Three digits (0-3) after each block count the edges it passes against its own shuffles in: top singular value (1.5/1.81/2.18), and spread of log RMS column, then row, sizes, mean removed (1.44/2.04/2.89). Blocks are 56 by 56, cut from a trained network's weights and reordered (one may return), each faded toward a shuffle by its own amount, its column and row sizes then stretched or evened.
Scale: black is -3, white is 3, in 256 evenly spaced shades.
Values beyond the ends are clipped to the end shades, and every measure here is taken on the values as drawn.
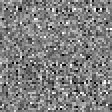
1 0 1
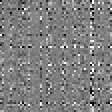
2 3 2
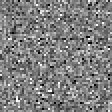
0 1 0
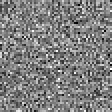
2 0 0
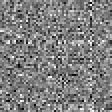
2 1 1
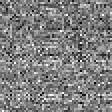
2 0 1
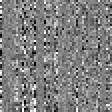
2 3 0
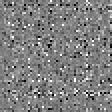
1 2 1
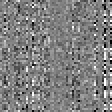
3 3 0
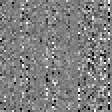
0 3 0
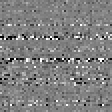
1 0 3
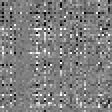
2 3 2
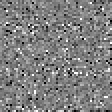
1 1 1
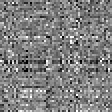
3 2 2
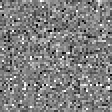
0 0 1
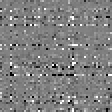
1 2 3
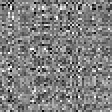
3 2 1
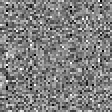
2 1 0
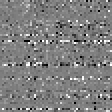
2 1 3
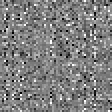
2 2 1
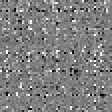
0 2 2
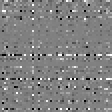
2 2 3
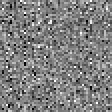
0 2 0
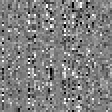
2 3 0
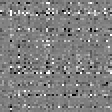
0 2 3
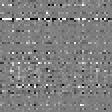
2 1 3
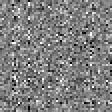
0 2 1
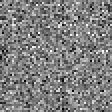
0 0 1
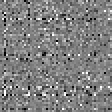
2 2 2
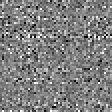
0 1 2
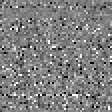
0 0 2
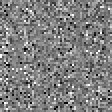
0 2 0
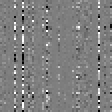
3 3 0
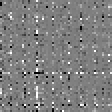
2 3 1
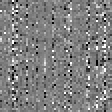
1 3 0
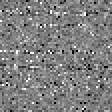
0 0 2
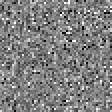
0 1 1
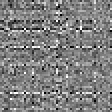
3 2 2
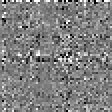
2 2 2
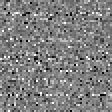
0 0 2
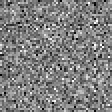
1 0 0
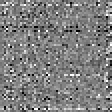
1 2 2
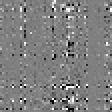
3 3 2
